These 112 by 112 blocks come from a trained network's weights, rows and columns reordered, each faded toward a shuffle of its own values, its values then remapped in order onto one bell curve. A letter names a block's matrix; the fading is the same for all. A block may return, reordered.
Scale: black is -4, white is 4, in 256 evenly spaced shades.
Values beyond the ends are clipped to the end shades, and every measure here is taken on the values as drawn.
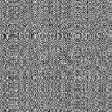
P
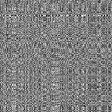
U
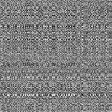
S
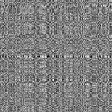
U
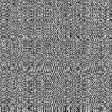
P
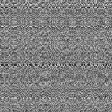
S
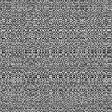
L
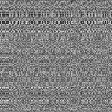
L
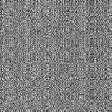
P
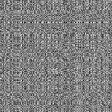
U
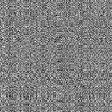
U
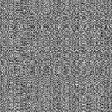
U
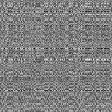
S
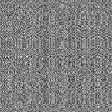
P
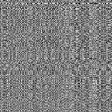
U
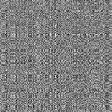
P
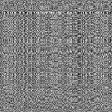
U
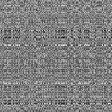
S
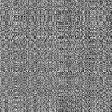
P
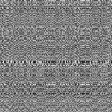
S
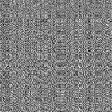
P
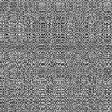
S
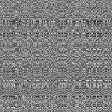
L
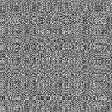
U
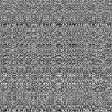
S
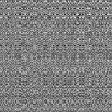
L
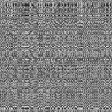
L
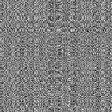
U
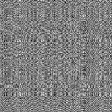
U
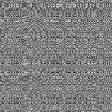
L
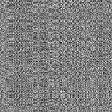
P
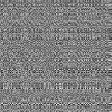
L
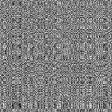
U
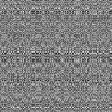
L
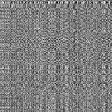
U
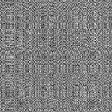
U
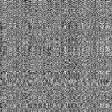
P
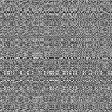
L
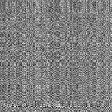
U
